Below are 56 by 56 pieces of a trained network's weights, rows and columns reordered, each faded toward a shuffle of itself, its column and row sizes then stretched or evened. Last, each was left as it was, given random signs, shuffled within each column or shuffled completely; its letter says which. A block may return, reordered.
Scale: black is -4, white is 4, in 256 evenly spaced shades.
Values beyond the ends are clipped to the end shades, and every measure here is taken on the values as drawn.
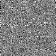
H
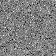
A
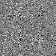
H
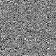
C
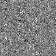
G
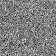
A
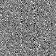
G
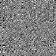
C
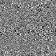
C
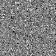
G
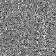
G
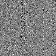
G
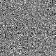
H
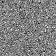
A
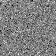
A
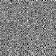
C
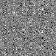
C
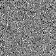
G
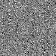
G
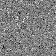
A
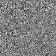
H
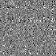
C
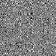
C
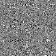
H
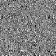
C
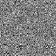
C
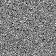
A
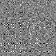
C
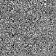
H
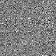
C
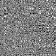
C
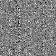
G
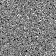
A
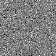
G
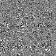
H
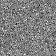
A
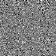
H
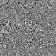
C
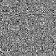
C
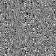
G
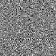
C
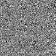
H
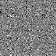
H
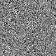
G
